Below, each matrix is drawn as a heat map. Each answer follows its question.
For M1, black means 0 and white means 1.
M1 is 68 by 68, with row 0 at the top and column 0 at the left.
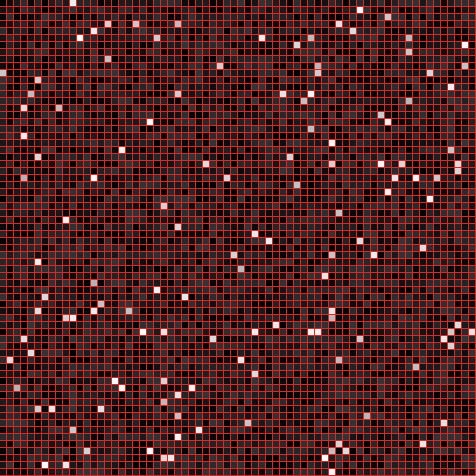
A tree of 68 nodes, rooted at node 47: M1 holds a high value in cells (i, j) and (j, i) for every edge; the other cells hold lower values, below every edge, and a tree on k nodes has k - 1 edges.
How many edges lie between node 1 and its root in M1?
7
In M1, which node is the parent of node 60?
63
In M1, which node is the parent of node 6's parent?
9
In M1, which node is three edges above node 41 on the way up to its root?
44
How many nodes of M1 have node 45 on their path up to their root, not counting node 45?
10
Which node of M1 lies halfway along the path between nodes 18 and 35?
3
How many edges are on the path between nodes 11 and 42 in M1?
8
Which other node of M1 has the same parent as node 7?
14
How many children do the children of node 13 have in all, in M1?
6
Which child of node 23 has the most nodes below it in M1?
65
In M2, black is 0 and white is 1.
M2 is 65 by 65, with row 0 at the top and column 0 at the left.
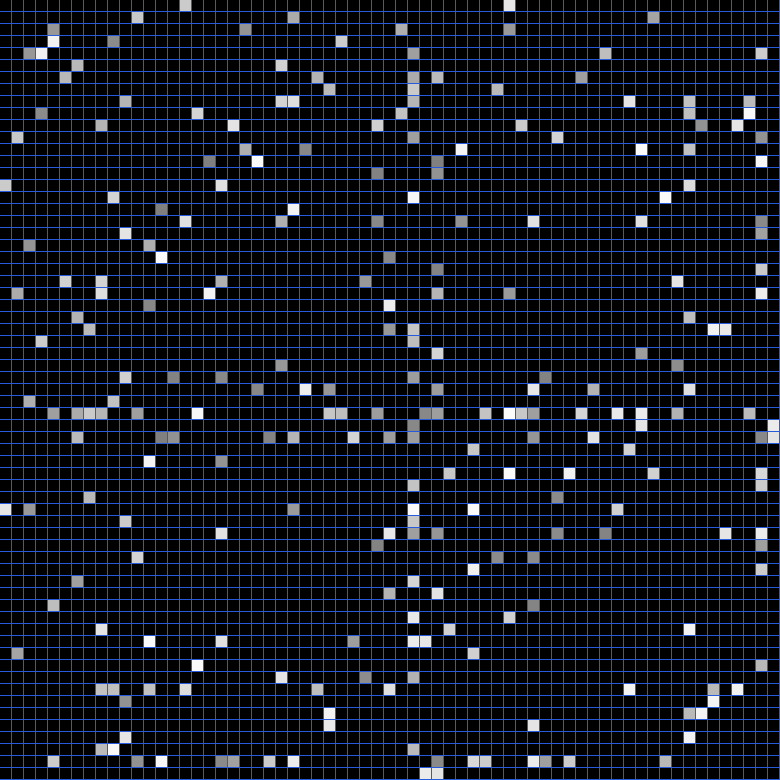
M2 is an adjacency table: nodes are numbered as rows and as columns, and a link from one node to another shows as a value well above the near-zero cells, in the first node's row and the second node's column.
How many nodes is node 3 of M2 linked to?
3
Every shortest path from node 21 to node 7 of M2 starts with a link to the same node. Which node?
node 32
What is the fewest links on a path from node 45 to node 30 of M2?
4
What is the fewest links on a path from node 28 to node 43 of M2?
2
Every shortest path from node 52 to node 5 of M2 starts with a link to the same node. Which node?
node 8
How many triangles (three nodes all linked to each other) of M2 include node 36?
8
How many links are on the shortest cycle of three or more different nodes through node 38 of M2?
4
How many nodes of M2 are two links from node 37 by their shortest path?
6
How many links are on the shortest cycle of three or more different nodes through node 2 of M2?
4
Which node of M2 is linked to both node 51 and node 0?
node 42
